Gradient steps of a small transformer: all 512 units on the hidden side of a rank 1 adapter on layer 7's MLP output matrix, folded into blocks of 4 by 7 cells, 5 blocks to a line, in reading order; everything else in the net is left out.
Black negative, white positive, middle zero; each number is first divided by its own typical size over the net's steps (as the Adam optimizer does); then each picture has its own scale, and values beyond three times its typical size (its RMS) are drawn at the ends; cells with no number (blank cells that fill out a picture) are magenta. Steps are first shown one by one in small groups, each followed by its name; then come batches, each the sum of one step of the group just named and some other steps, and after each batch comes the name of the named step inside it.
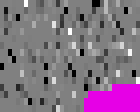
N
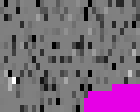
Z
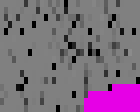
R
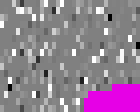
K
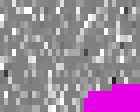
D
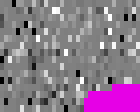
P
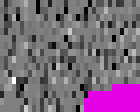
Z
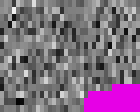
P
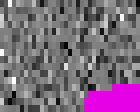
Z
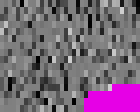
N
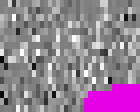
P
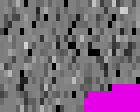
R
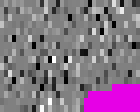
K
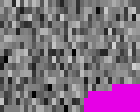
P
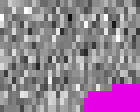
D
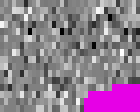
K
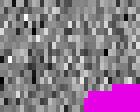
P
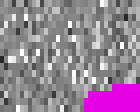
P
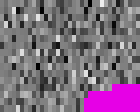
Z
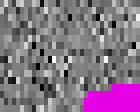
P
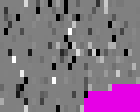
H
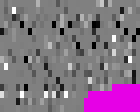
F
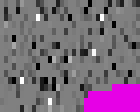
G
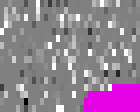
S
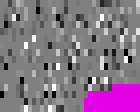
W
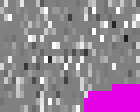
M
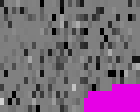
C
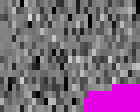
G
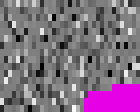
C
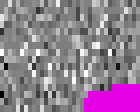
W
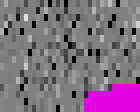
H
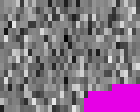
H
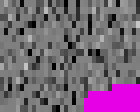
H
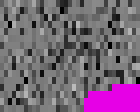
C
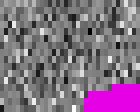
G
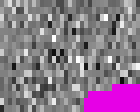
G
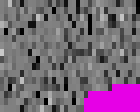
G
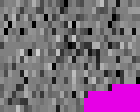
C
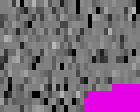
H
